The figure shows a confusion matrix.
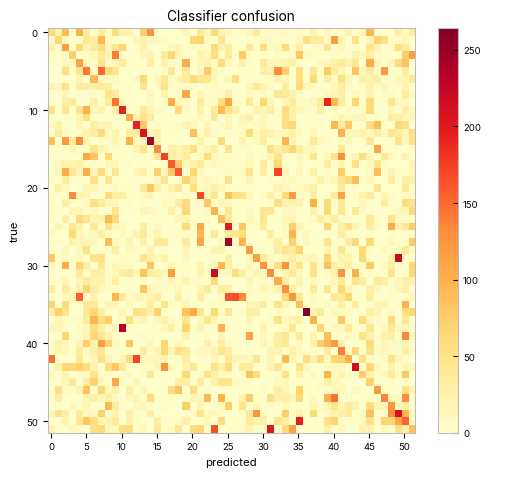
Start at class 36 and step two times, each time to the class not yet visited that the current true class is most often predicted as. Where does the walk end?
14
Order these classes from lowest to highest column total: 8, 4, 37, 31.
31, 37, 8, 4
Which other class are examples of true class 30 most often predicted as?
33
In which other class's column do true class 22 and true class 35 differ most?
37
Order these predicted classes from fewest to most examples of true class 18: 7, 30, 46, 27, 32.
27, 30, 7, 46, 32
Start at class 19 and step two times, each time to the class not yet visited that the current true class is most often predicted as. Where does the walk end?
16
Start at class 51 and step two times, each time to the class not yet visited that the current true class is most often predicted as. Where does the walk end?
23
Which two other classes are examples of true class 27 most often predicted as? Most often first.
25, 21
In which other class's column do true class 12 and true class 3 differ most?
9
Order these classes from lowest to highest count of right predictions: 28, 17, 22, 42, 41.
22, 42, 28, 41, 17
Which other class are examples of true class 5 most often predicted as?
7
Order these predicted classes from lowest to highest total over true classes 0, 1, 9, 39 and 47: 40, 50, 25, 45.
25, 45, 50, 40
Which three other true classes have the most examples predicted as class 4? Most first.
34, 14, 0
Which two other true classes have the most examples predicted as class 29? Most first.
49, 44
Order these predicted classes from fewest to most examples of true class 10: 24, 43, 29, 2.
43, 29, 2, 24
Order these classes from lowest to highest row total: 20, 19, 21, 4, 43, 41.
20, 19, 41, 4, 21, 43
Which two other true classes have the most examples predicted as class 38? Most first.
40, 42
